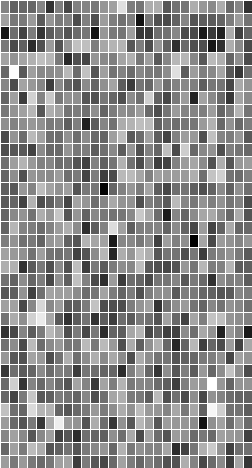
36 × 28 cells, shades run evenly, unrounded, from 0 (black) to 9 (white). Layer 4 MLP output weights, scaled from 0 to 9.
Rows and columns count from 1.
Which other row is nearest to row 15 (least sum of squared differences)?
36
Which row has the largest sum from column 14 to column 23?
14
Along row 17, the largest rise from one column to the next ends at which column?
20
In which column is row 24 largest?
5
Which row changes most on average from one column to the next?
27
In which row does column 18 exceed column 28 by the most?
1
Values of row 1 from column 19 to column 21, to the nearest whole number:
3 4 4
